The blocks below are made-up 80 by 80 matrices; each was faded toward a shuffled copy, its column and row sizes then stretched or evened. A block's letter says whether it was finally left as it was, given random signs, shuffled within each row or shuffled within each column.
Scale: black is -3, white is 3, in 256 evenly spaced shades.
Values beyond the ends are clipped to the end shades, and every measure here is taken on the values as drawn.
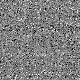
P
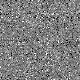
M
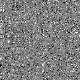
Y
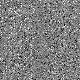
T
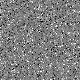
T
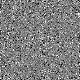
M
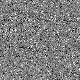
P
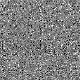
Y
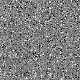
Y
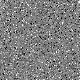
T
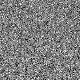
P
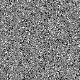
T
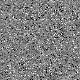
M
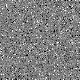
M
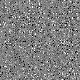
Y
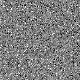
M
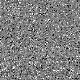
Y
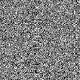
Y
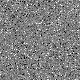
P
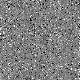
M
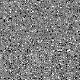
Y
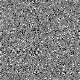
Y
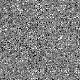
Y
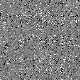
M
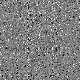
Y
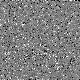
P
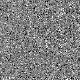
M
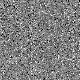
T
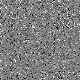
M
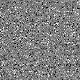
Y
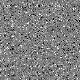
Y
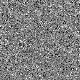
P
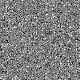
T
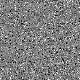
M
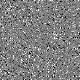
M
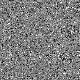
M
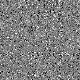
M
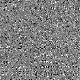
Y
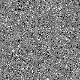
T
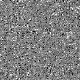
Y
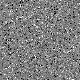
T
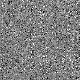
M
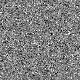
P
